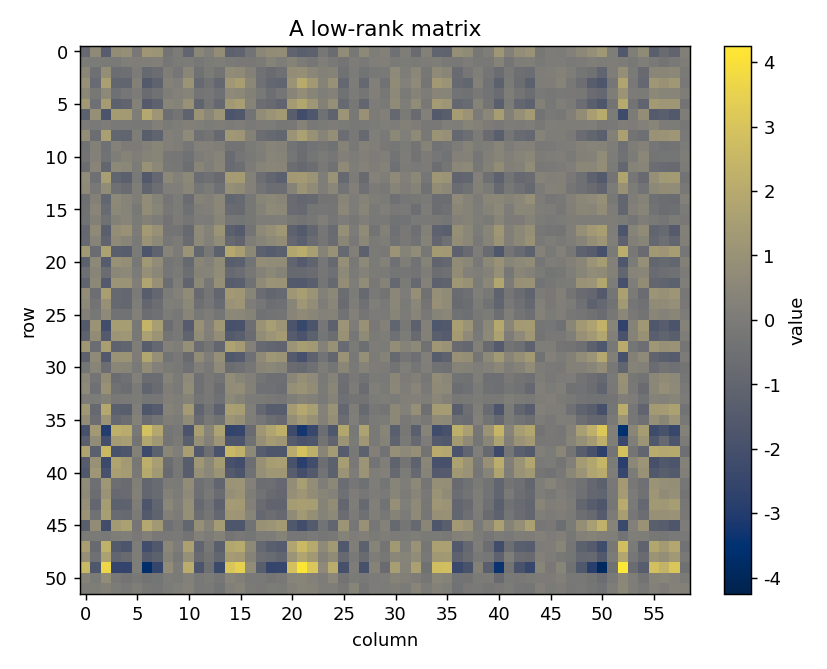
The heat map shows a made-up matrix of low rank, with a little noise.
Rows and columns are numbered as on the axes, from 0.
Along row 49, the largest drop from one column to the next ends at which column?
3
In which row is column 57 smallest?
36
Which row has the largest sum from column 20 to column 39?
49
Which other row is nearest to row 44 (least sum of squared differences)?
8
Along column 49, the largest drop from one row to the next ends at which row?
38
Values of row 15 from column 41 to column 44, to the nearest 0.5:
0 0.5 0.5 0
